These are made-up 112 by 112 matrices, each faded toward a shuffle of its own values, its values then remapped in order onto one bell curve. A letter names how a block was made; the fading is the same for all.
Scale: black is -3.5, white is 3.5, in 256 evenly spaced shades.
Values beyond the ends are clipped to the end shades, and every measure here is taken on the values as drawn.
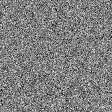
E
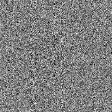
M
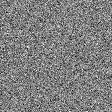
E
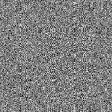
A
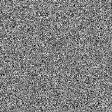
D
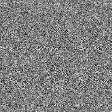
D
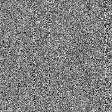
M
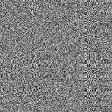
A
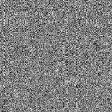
A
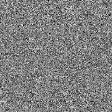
D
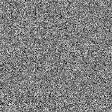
D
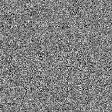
D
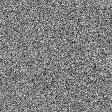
E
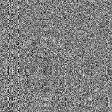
A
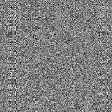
A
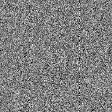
M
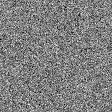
E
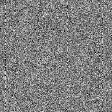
M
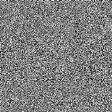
D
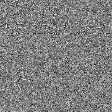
D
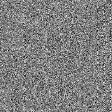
M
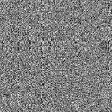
A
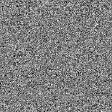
D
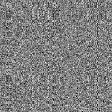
A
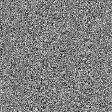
M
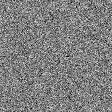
E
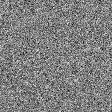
E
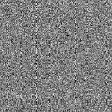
A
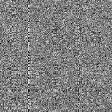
A
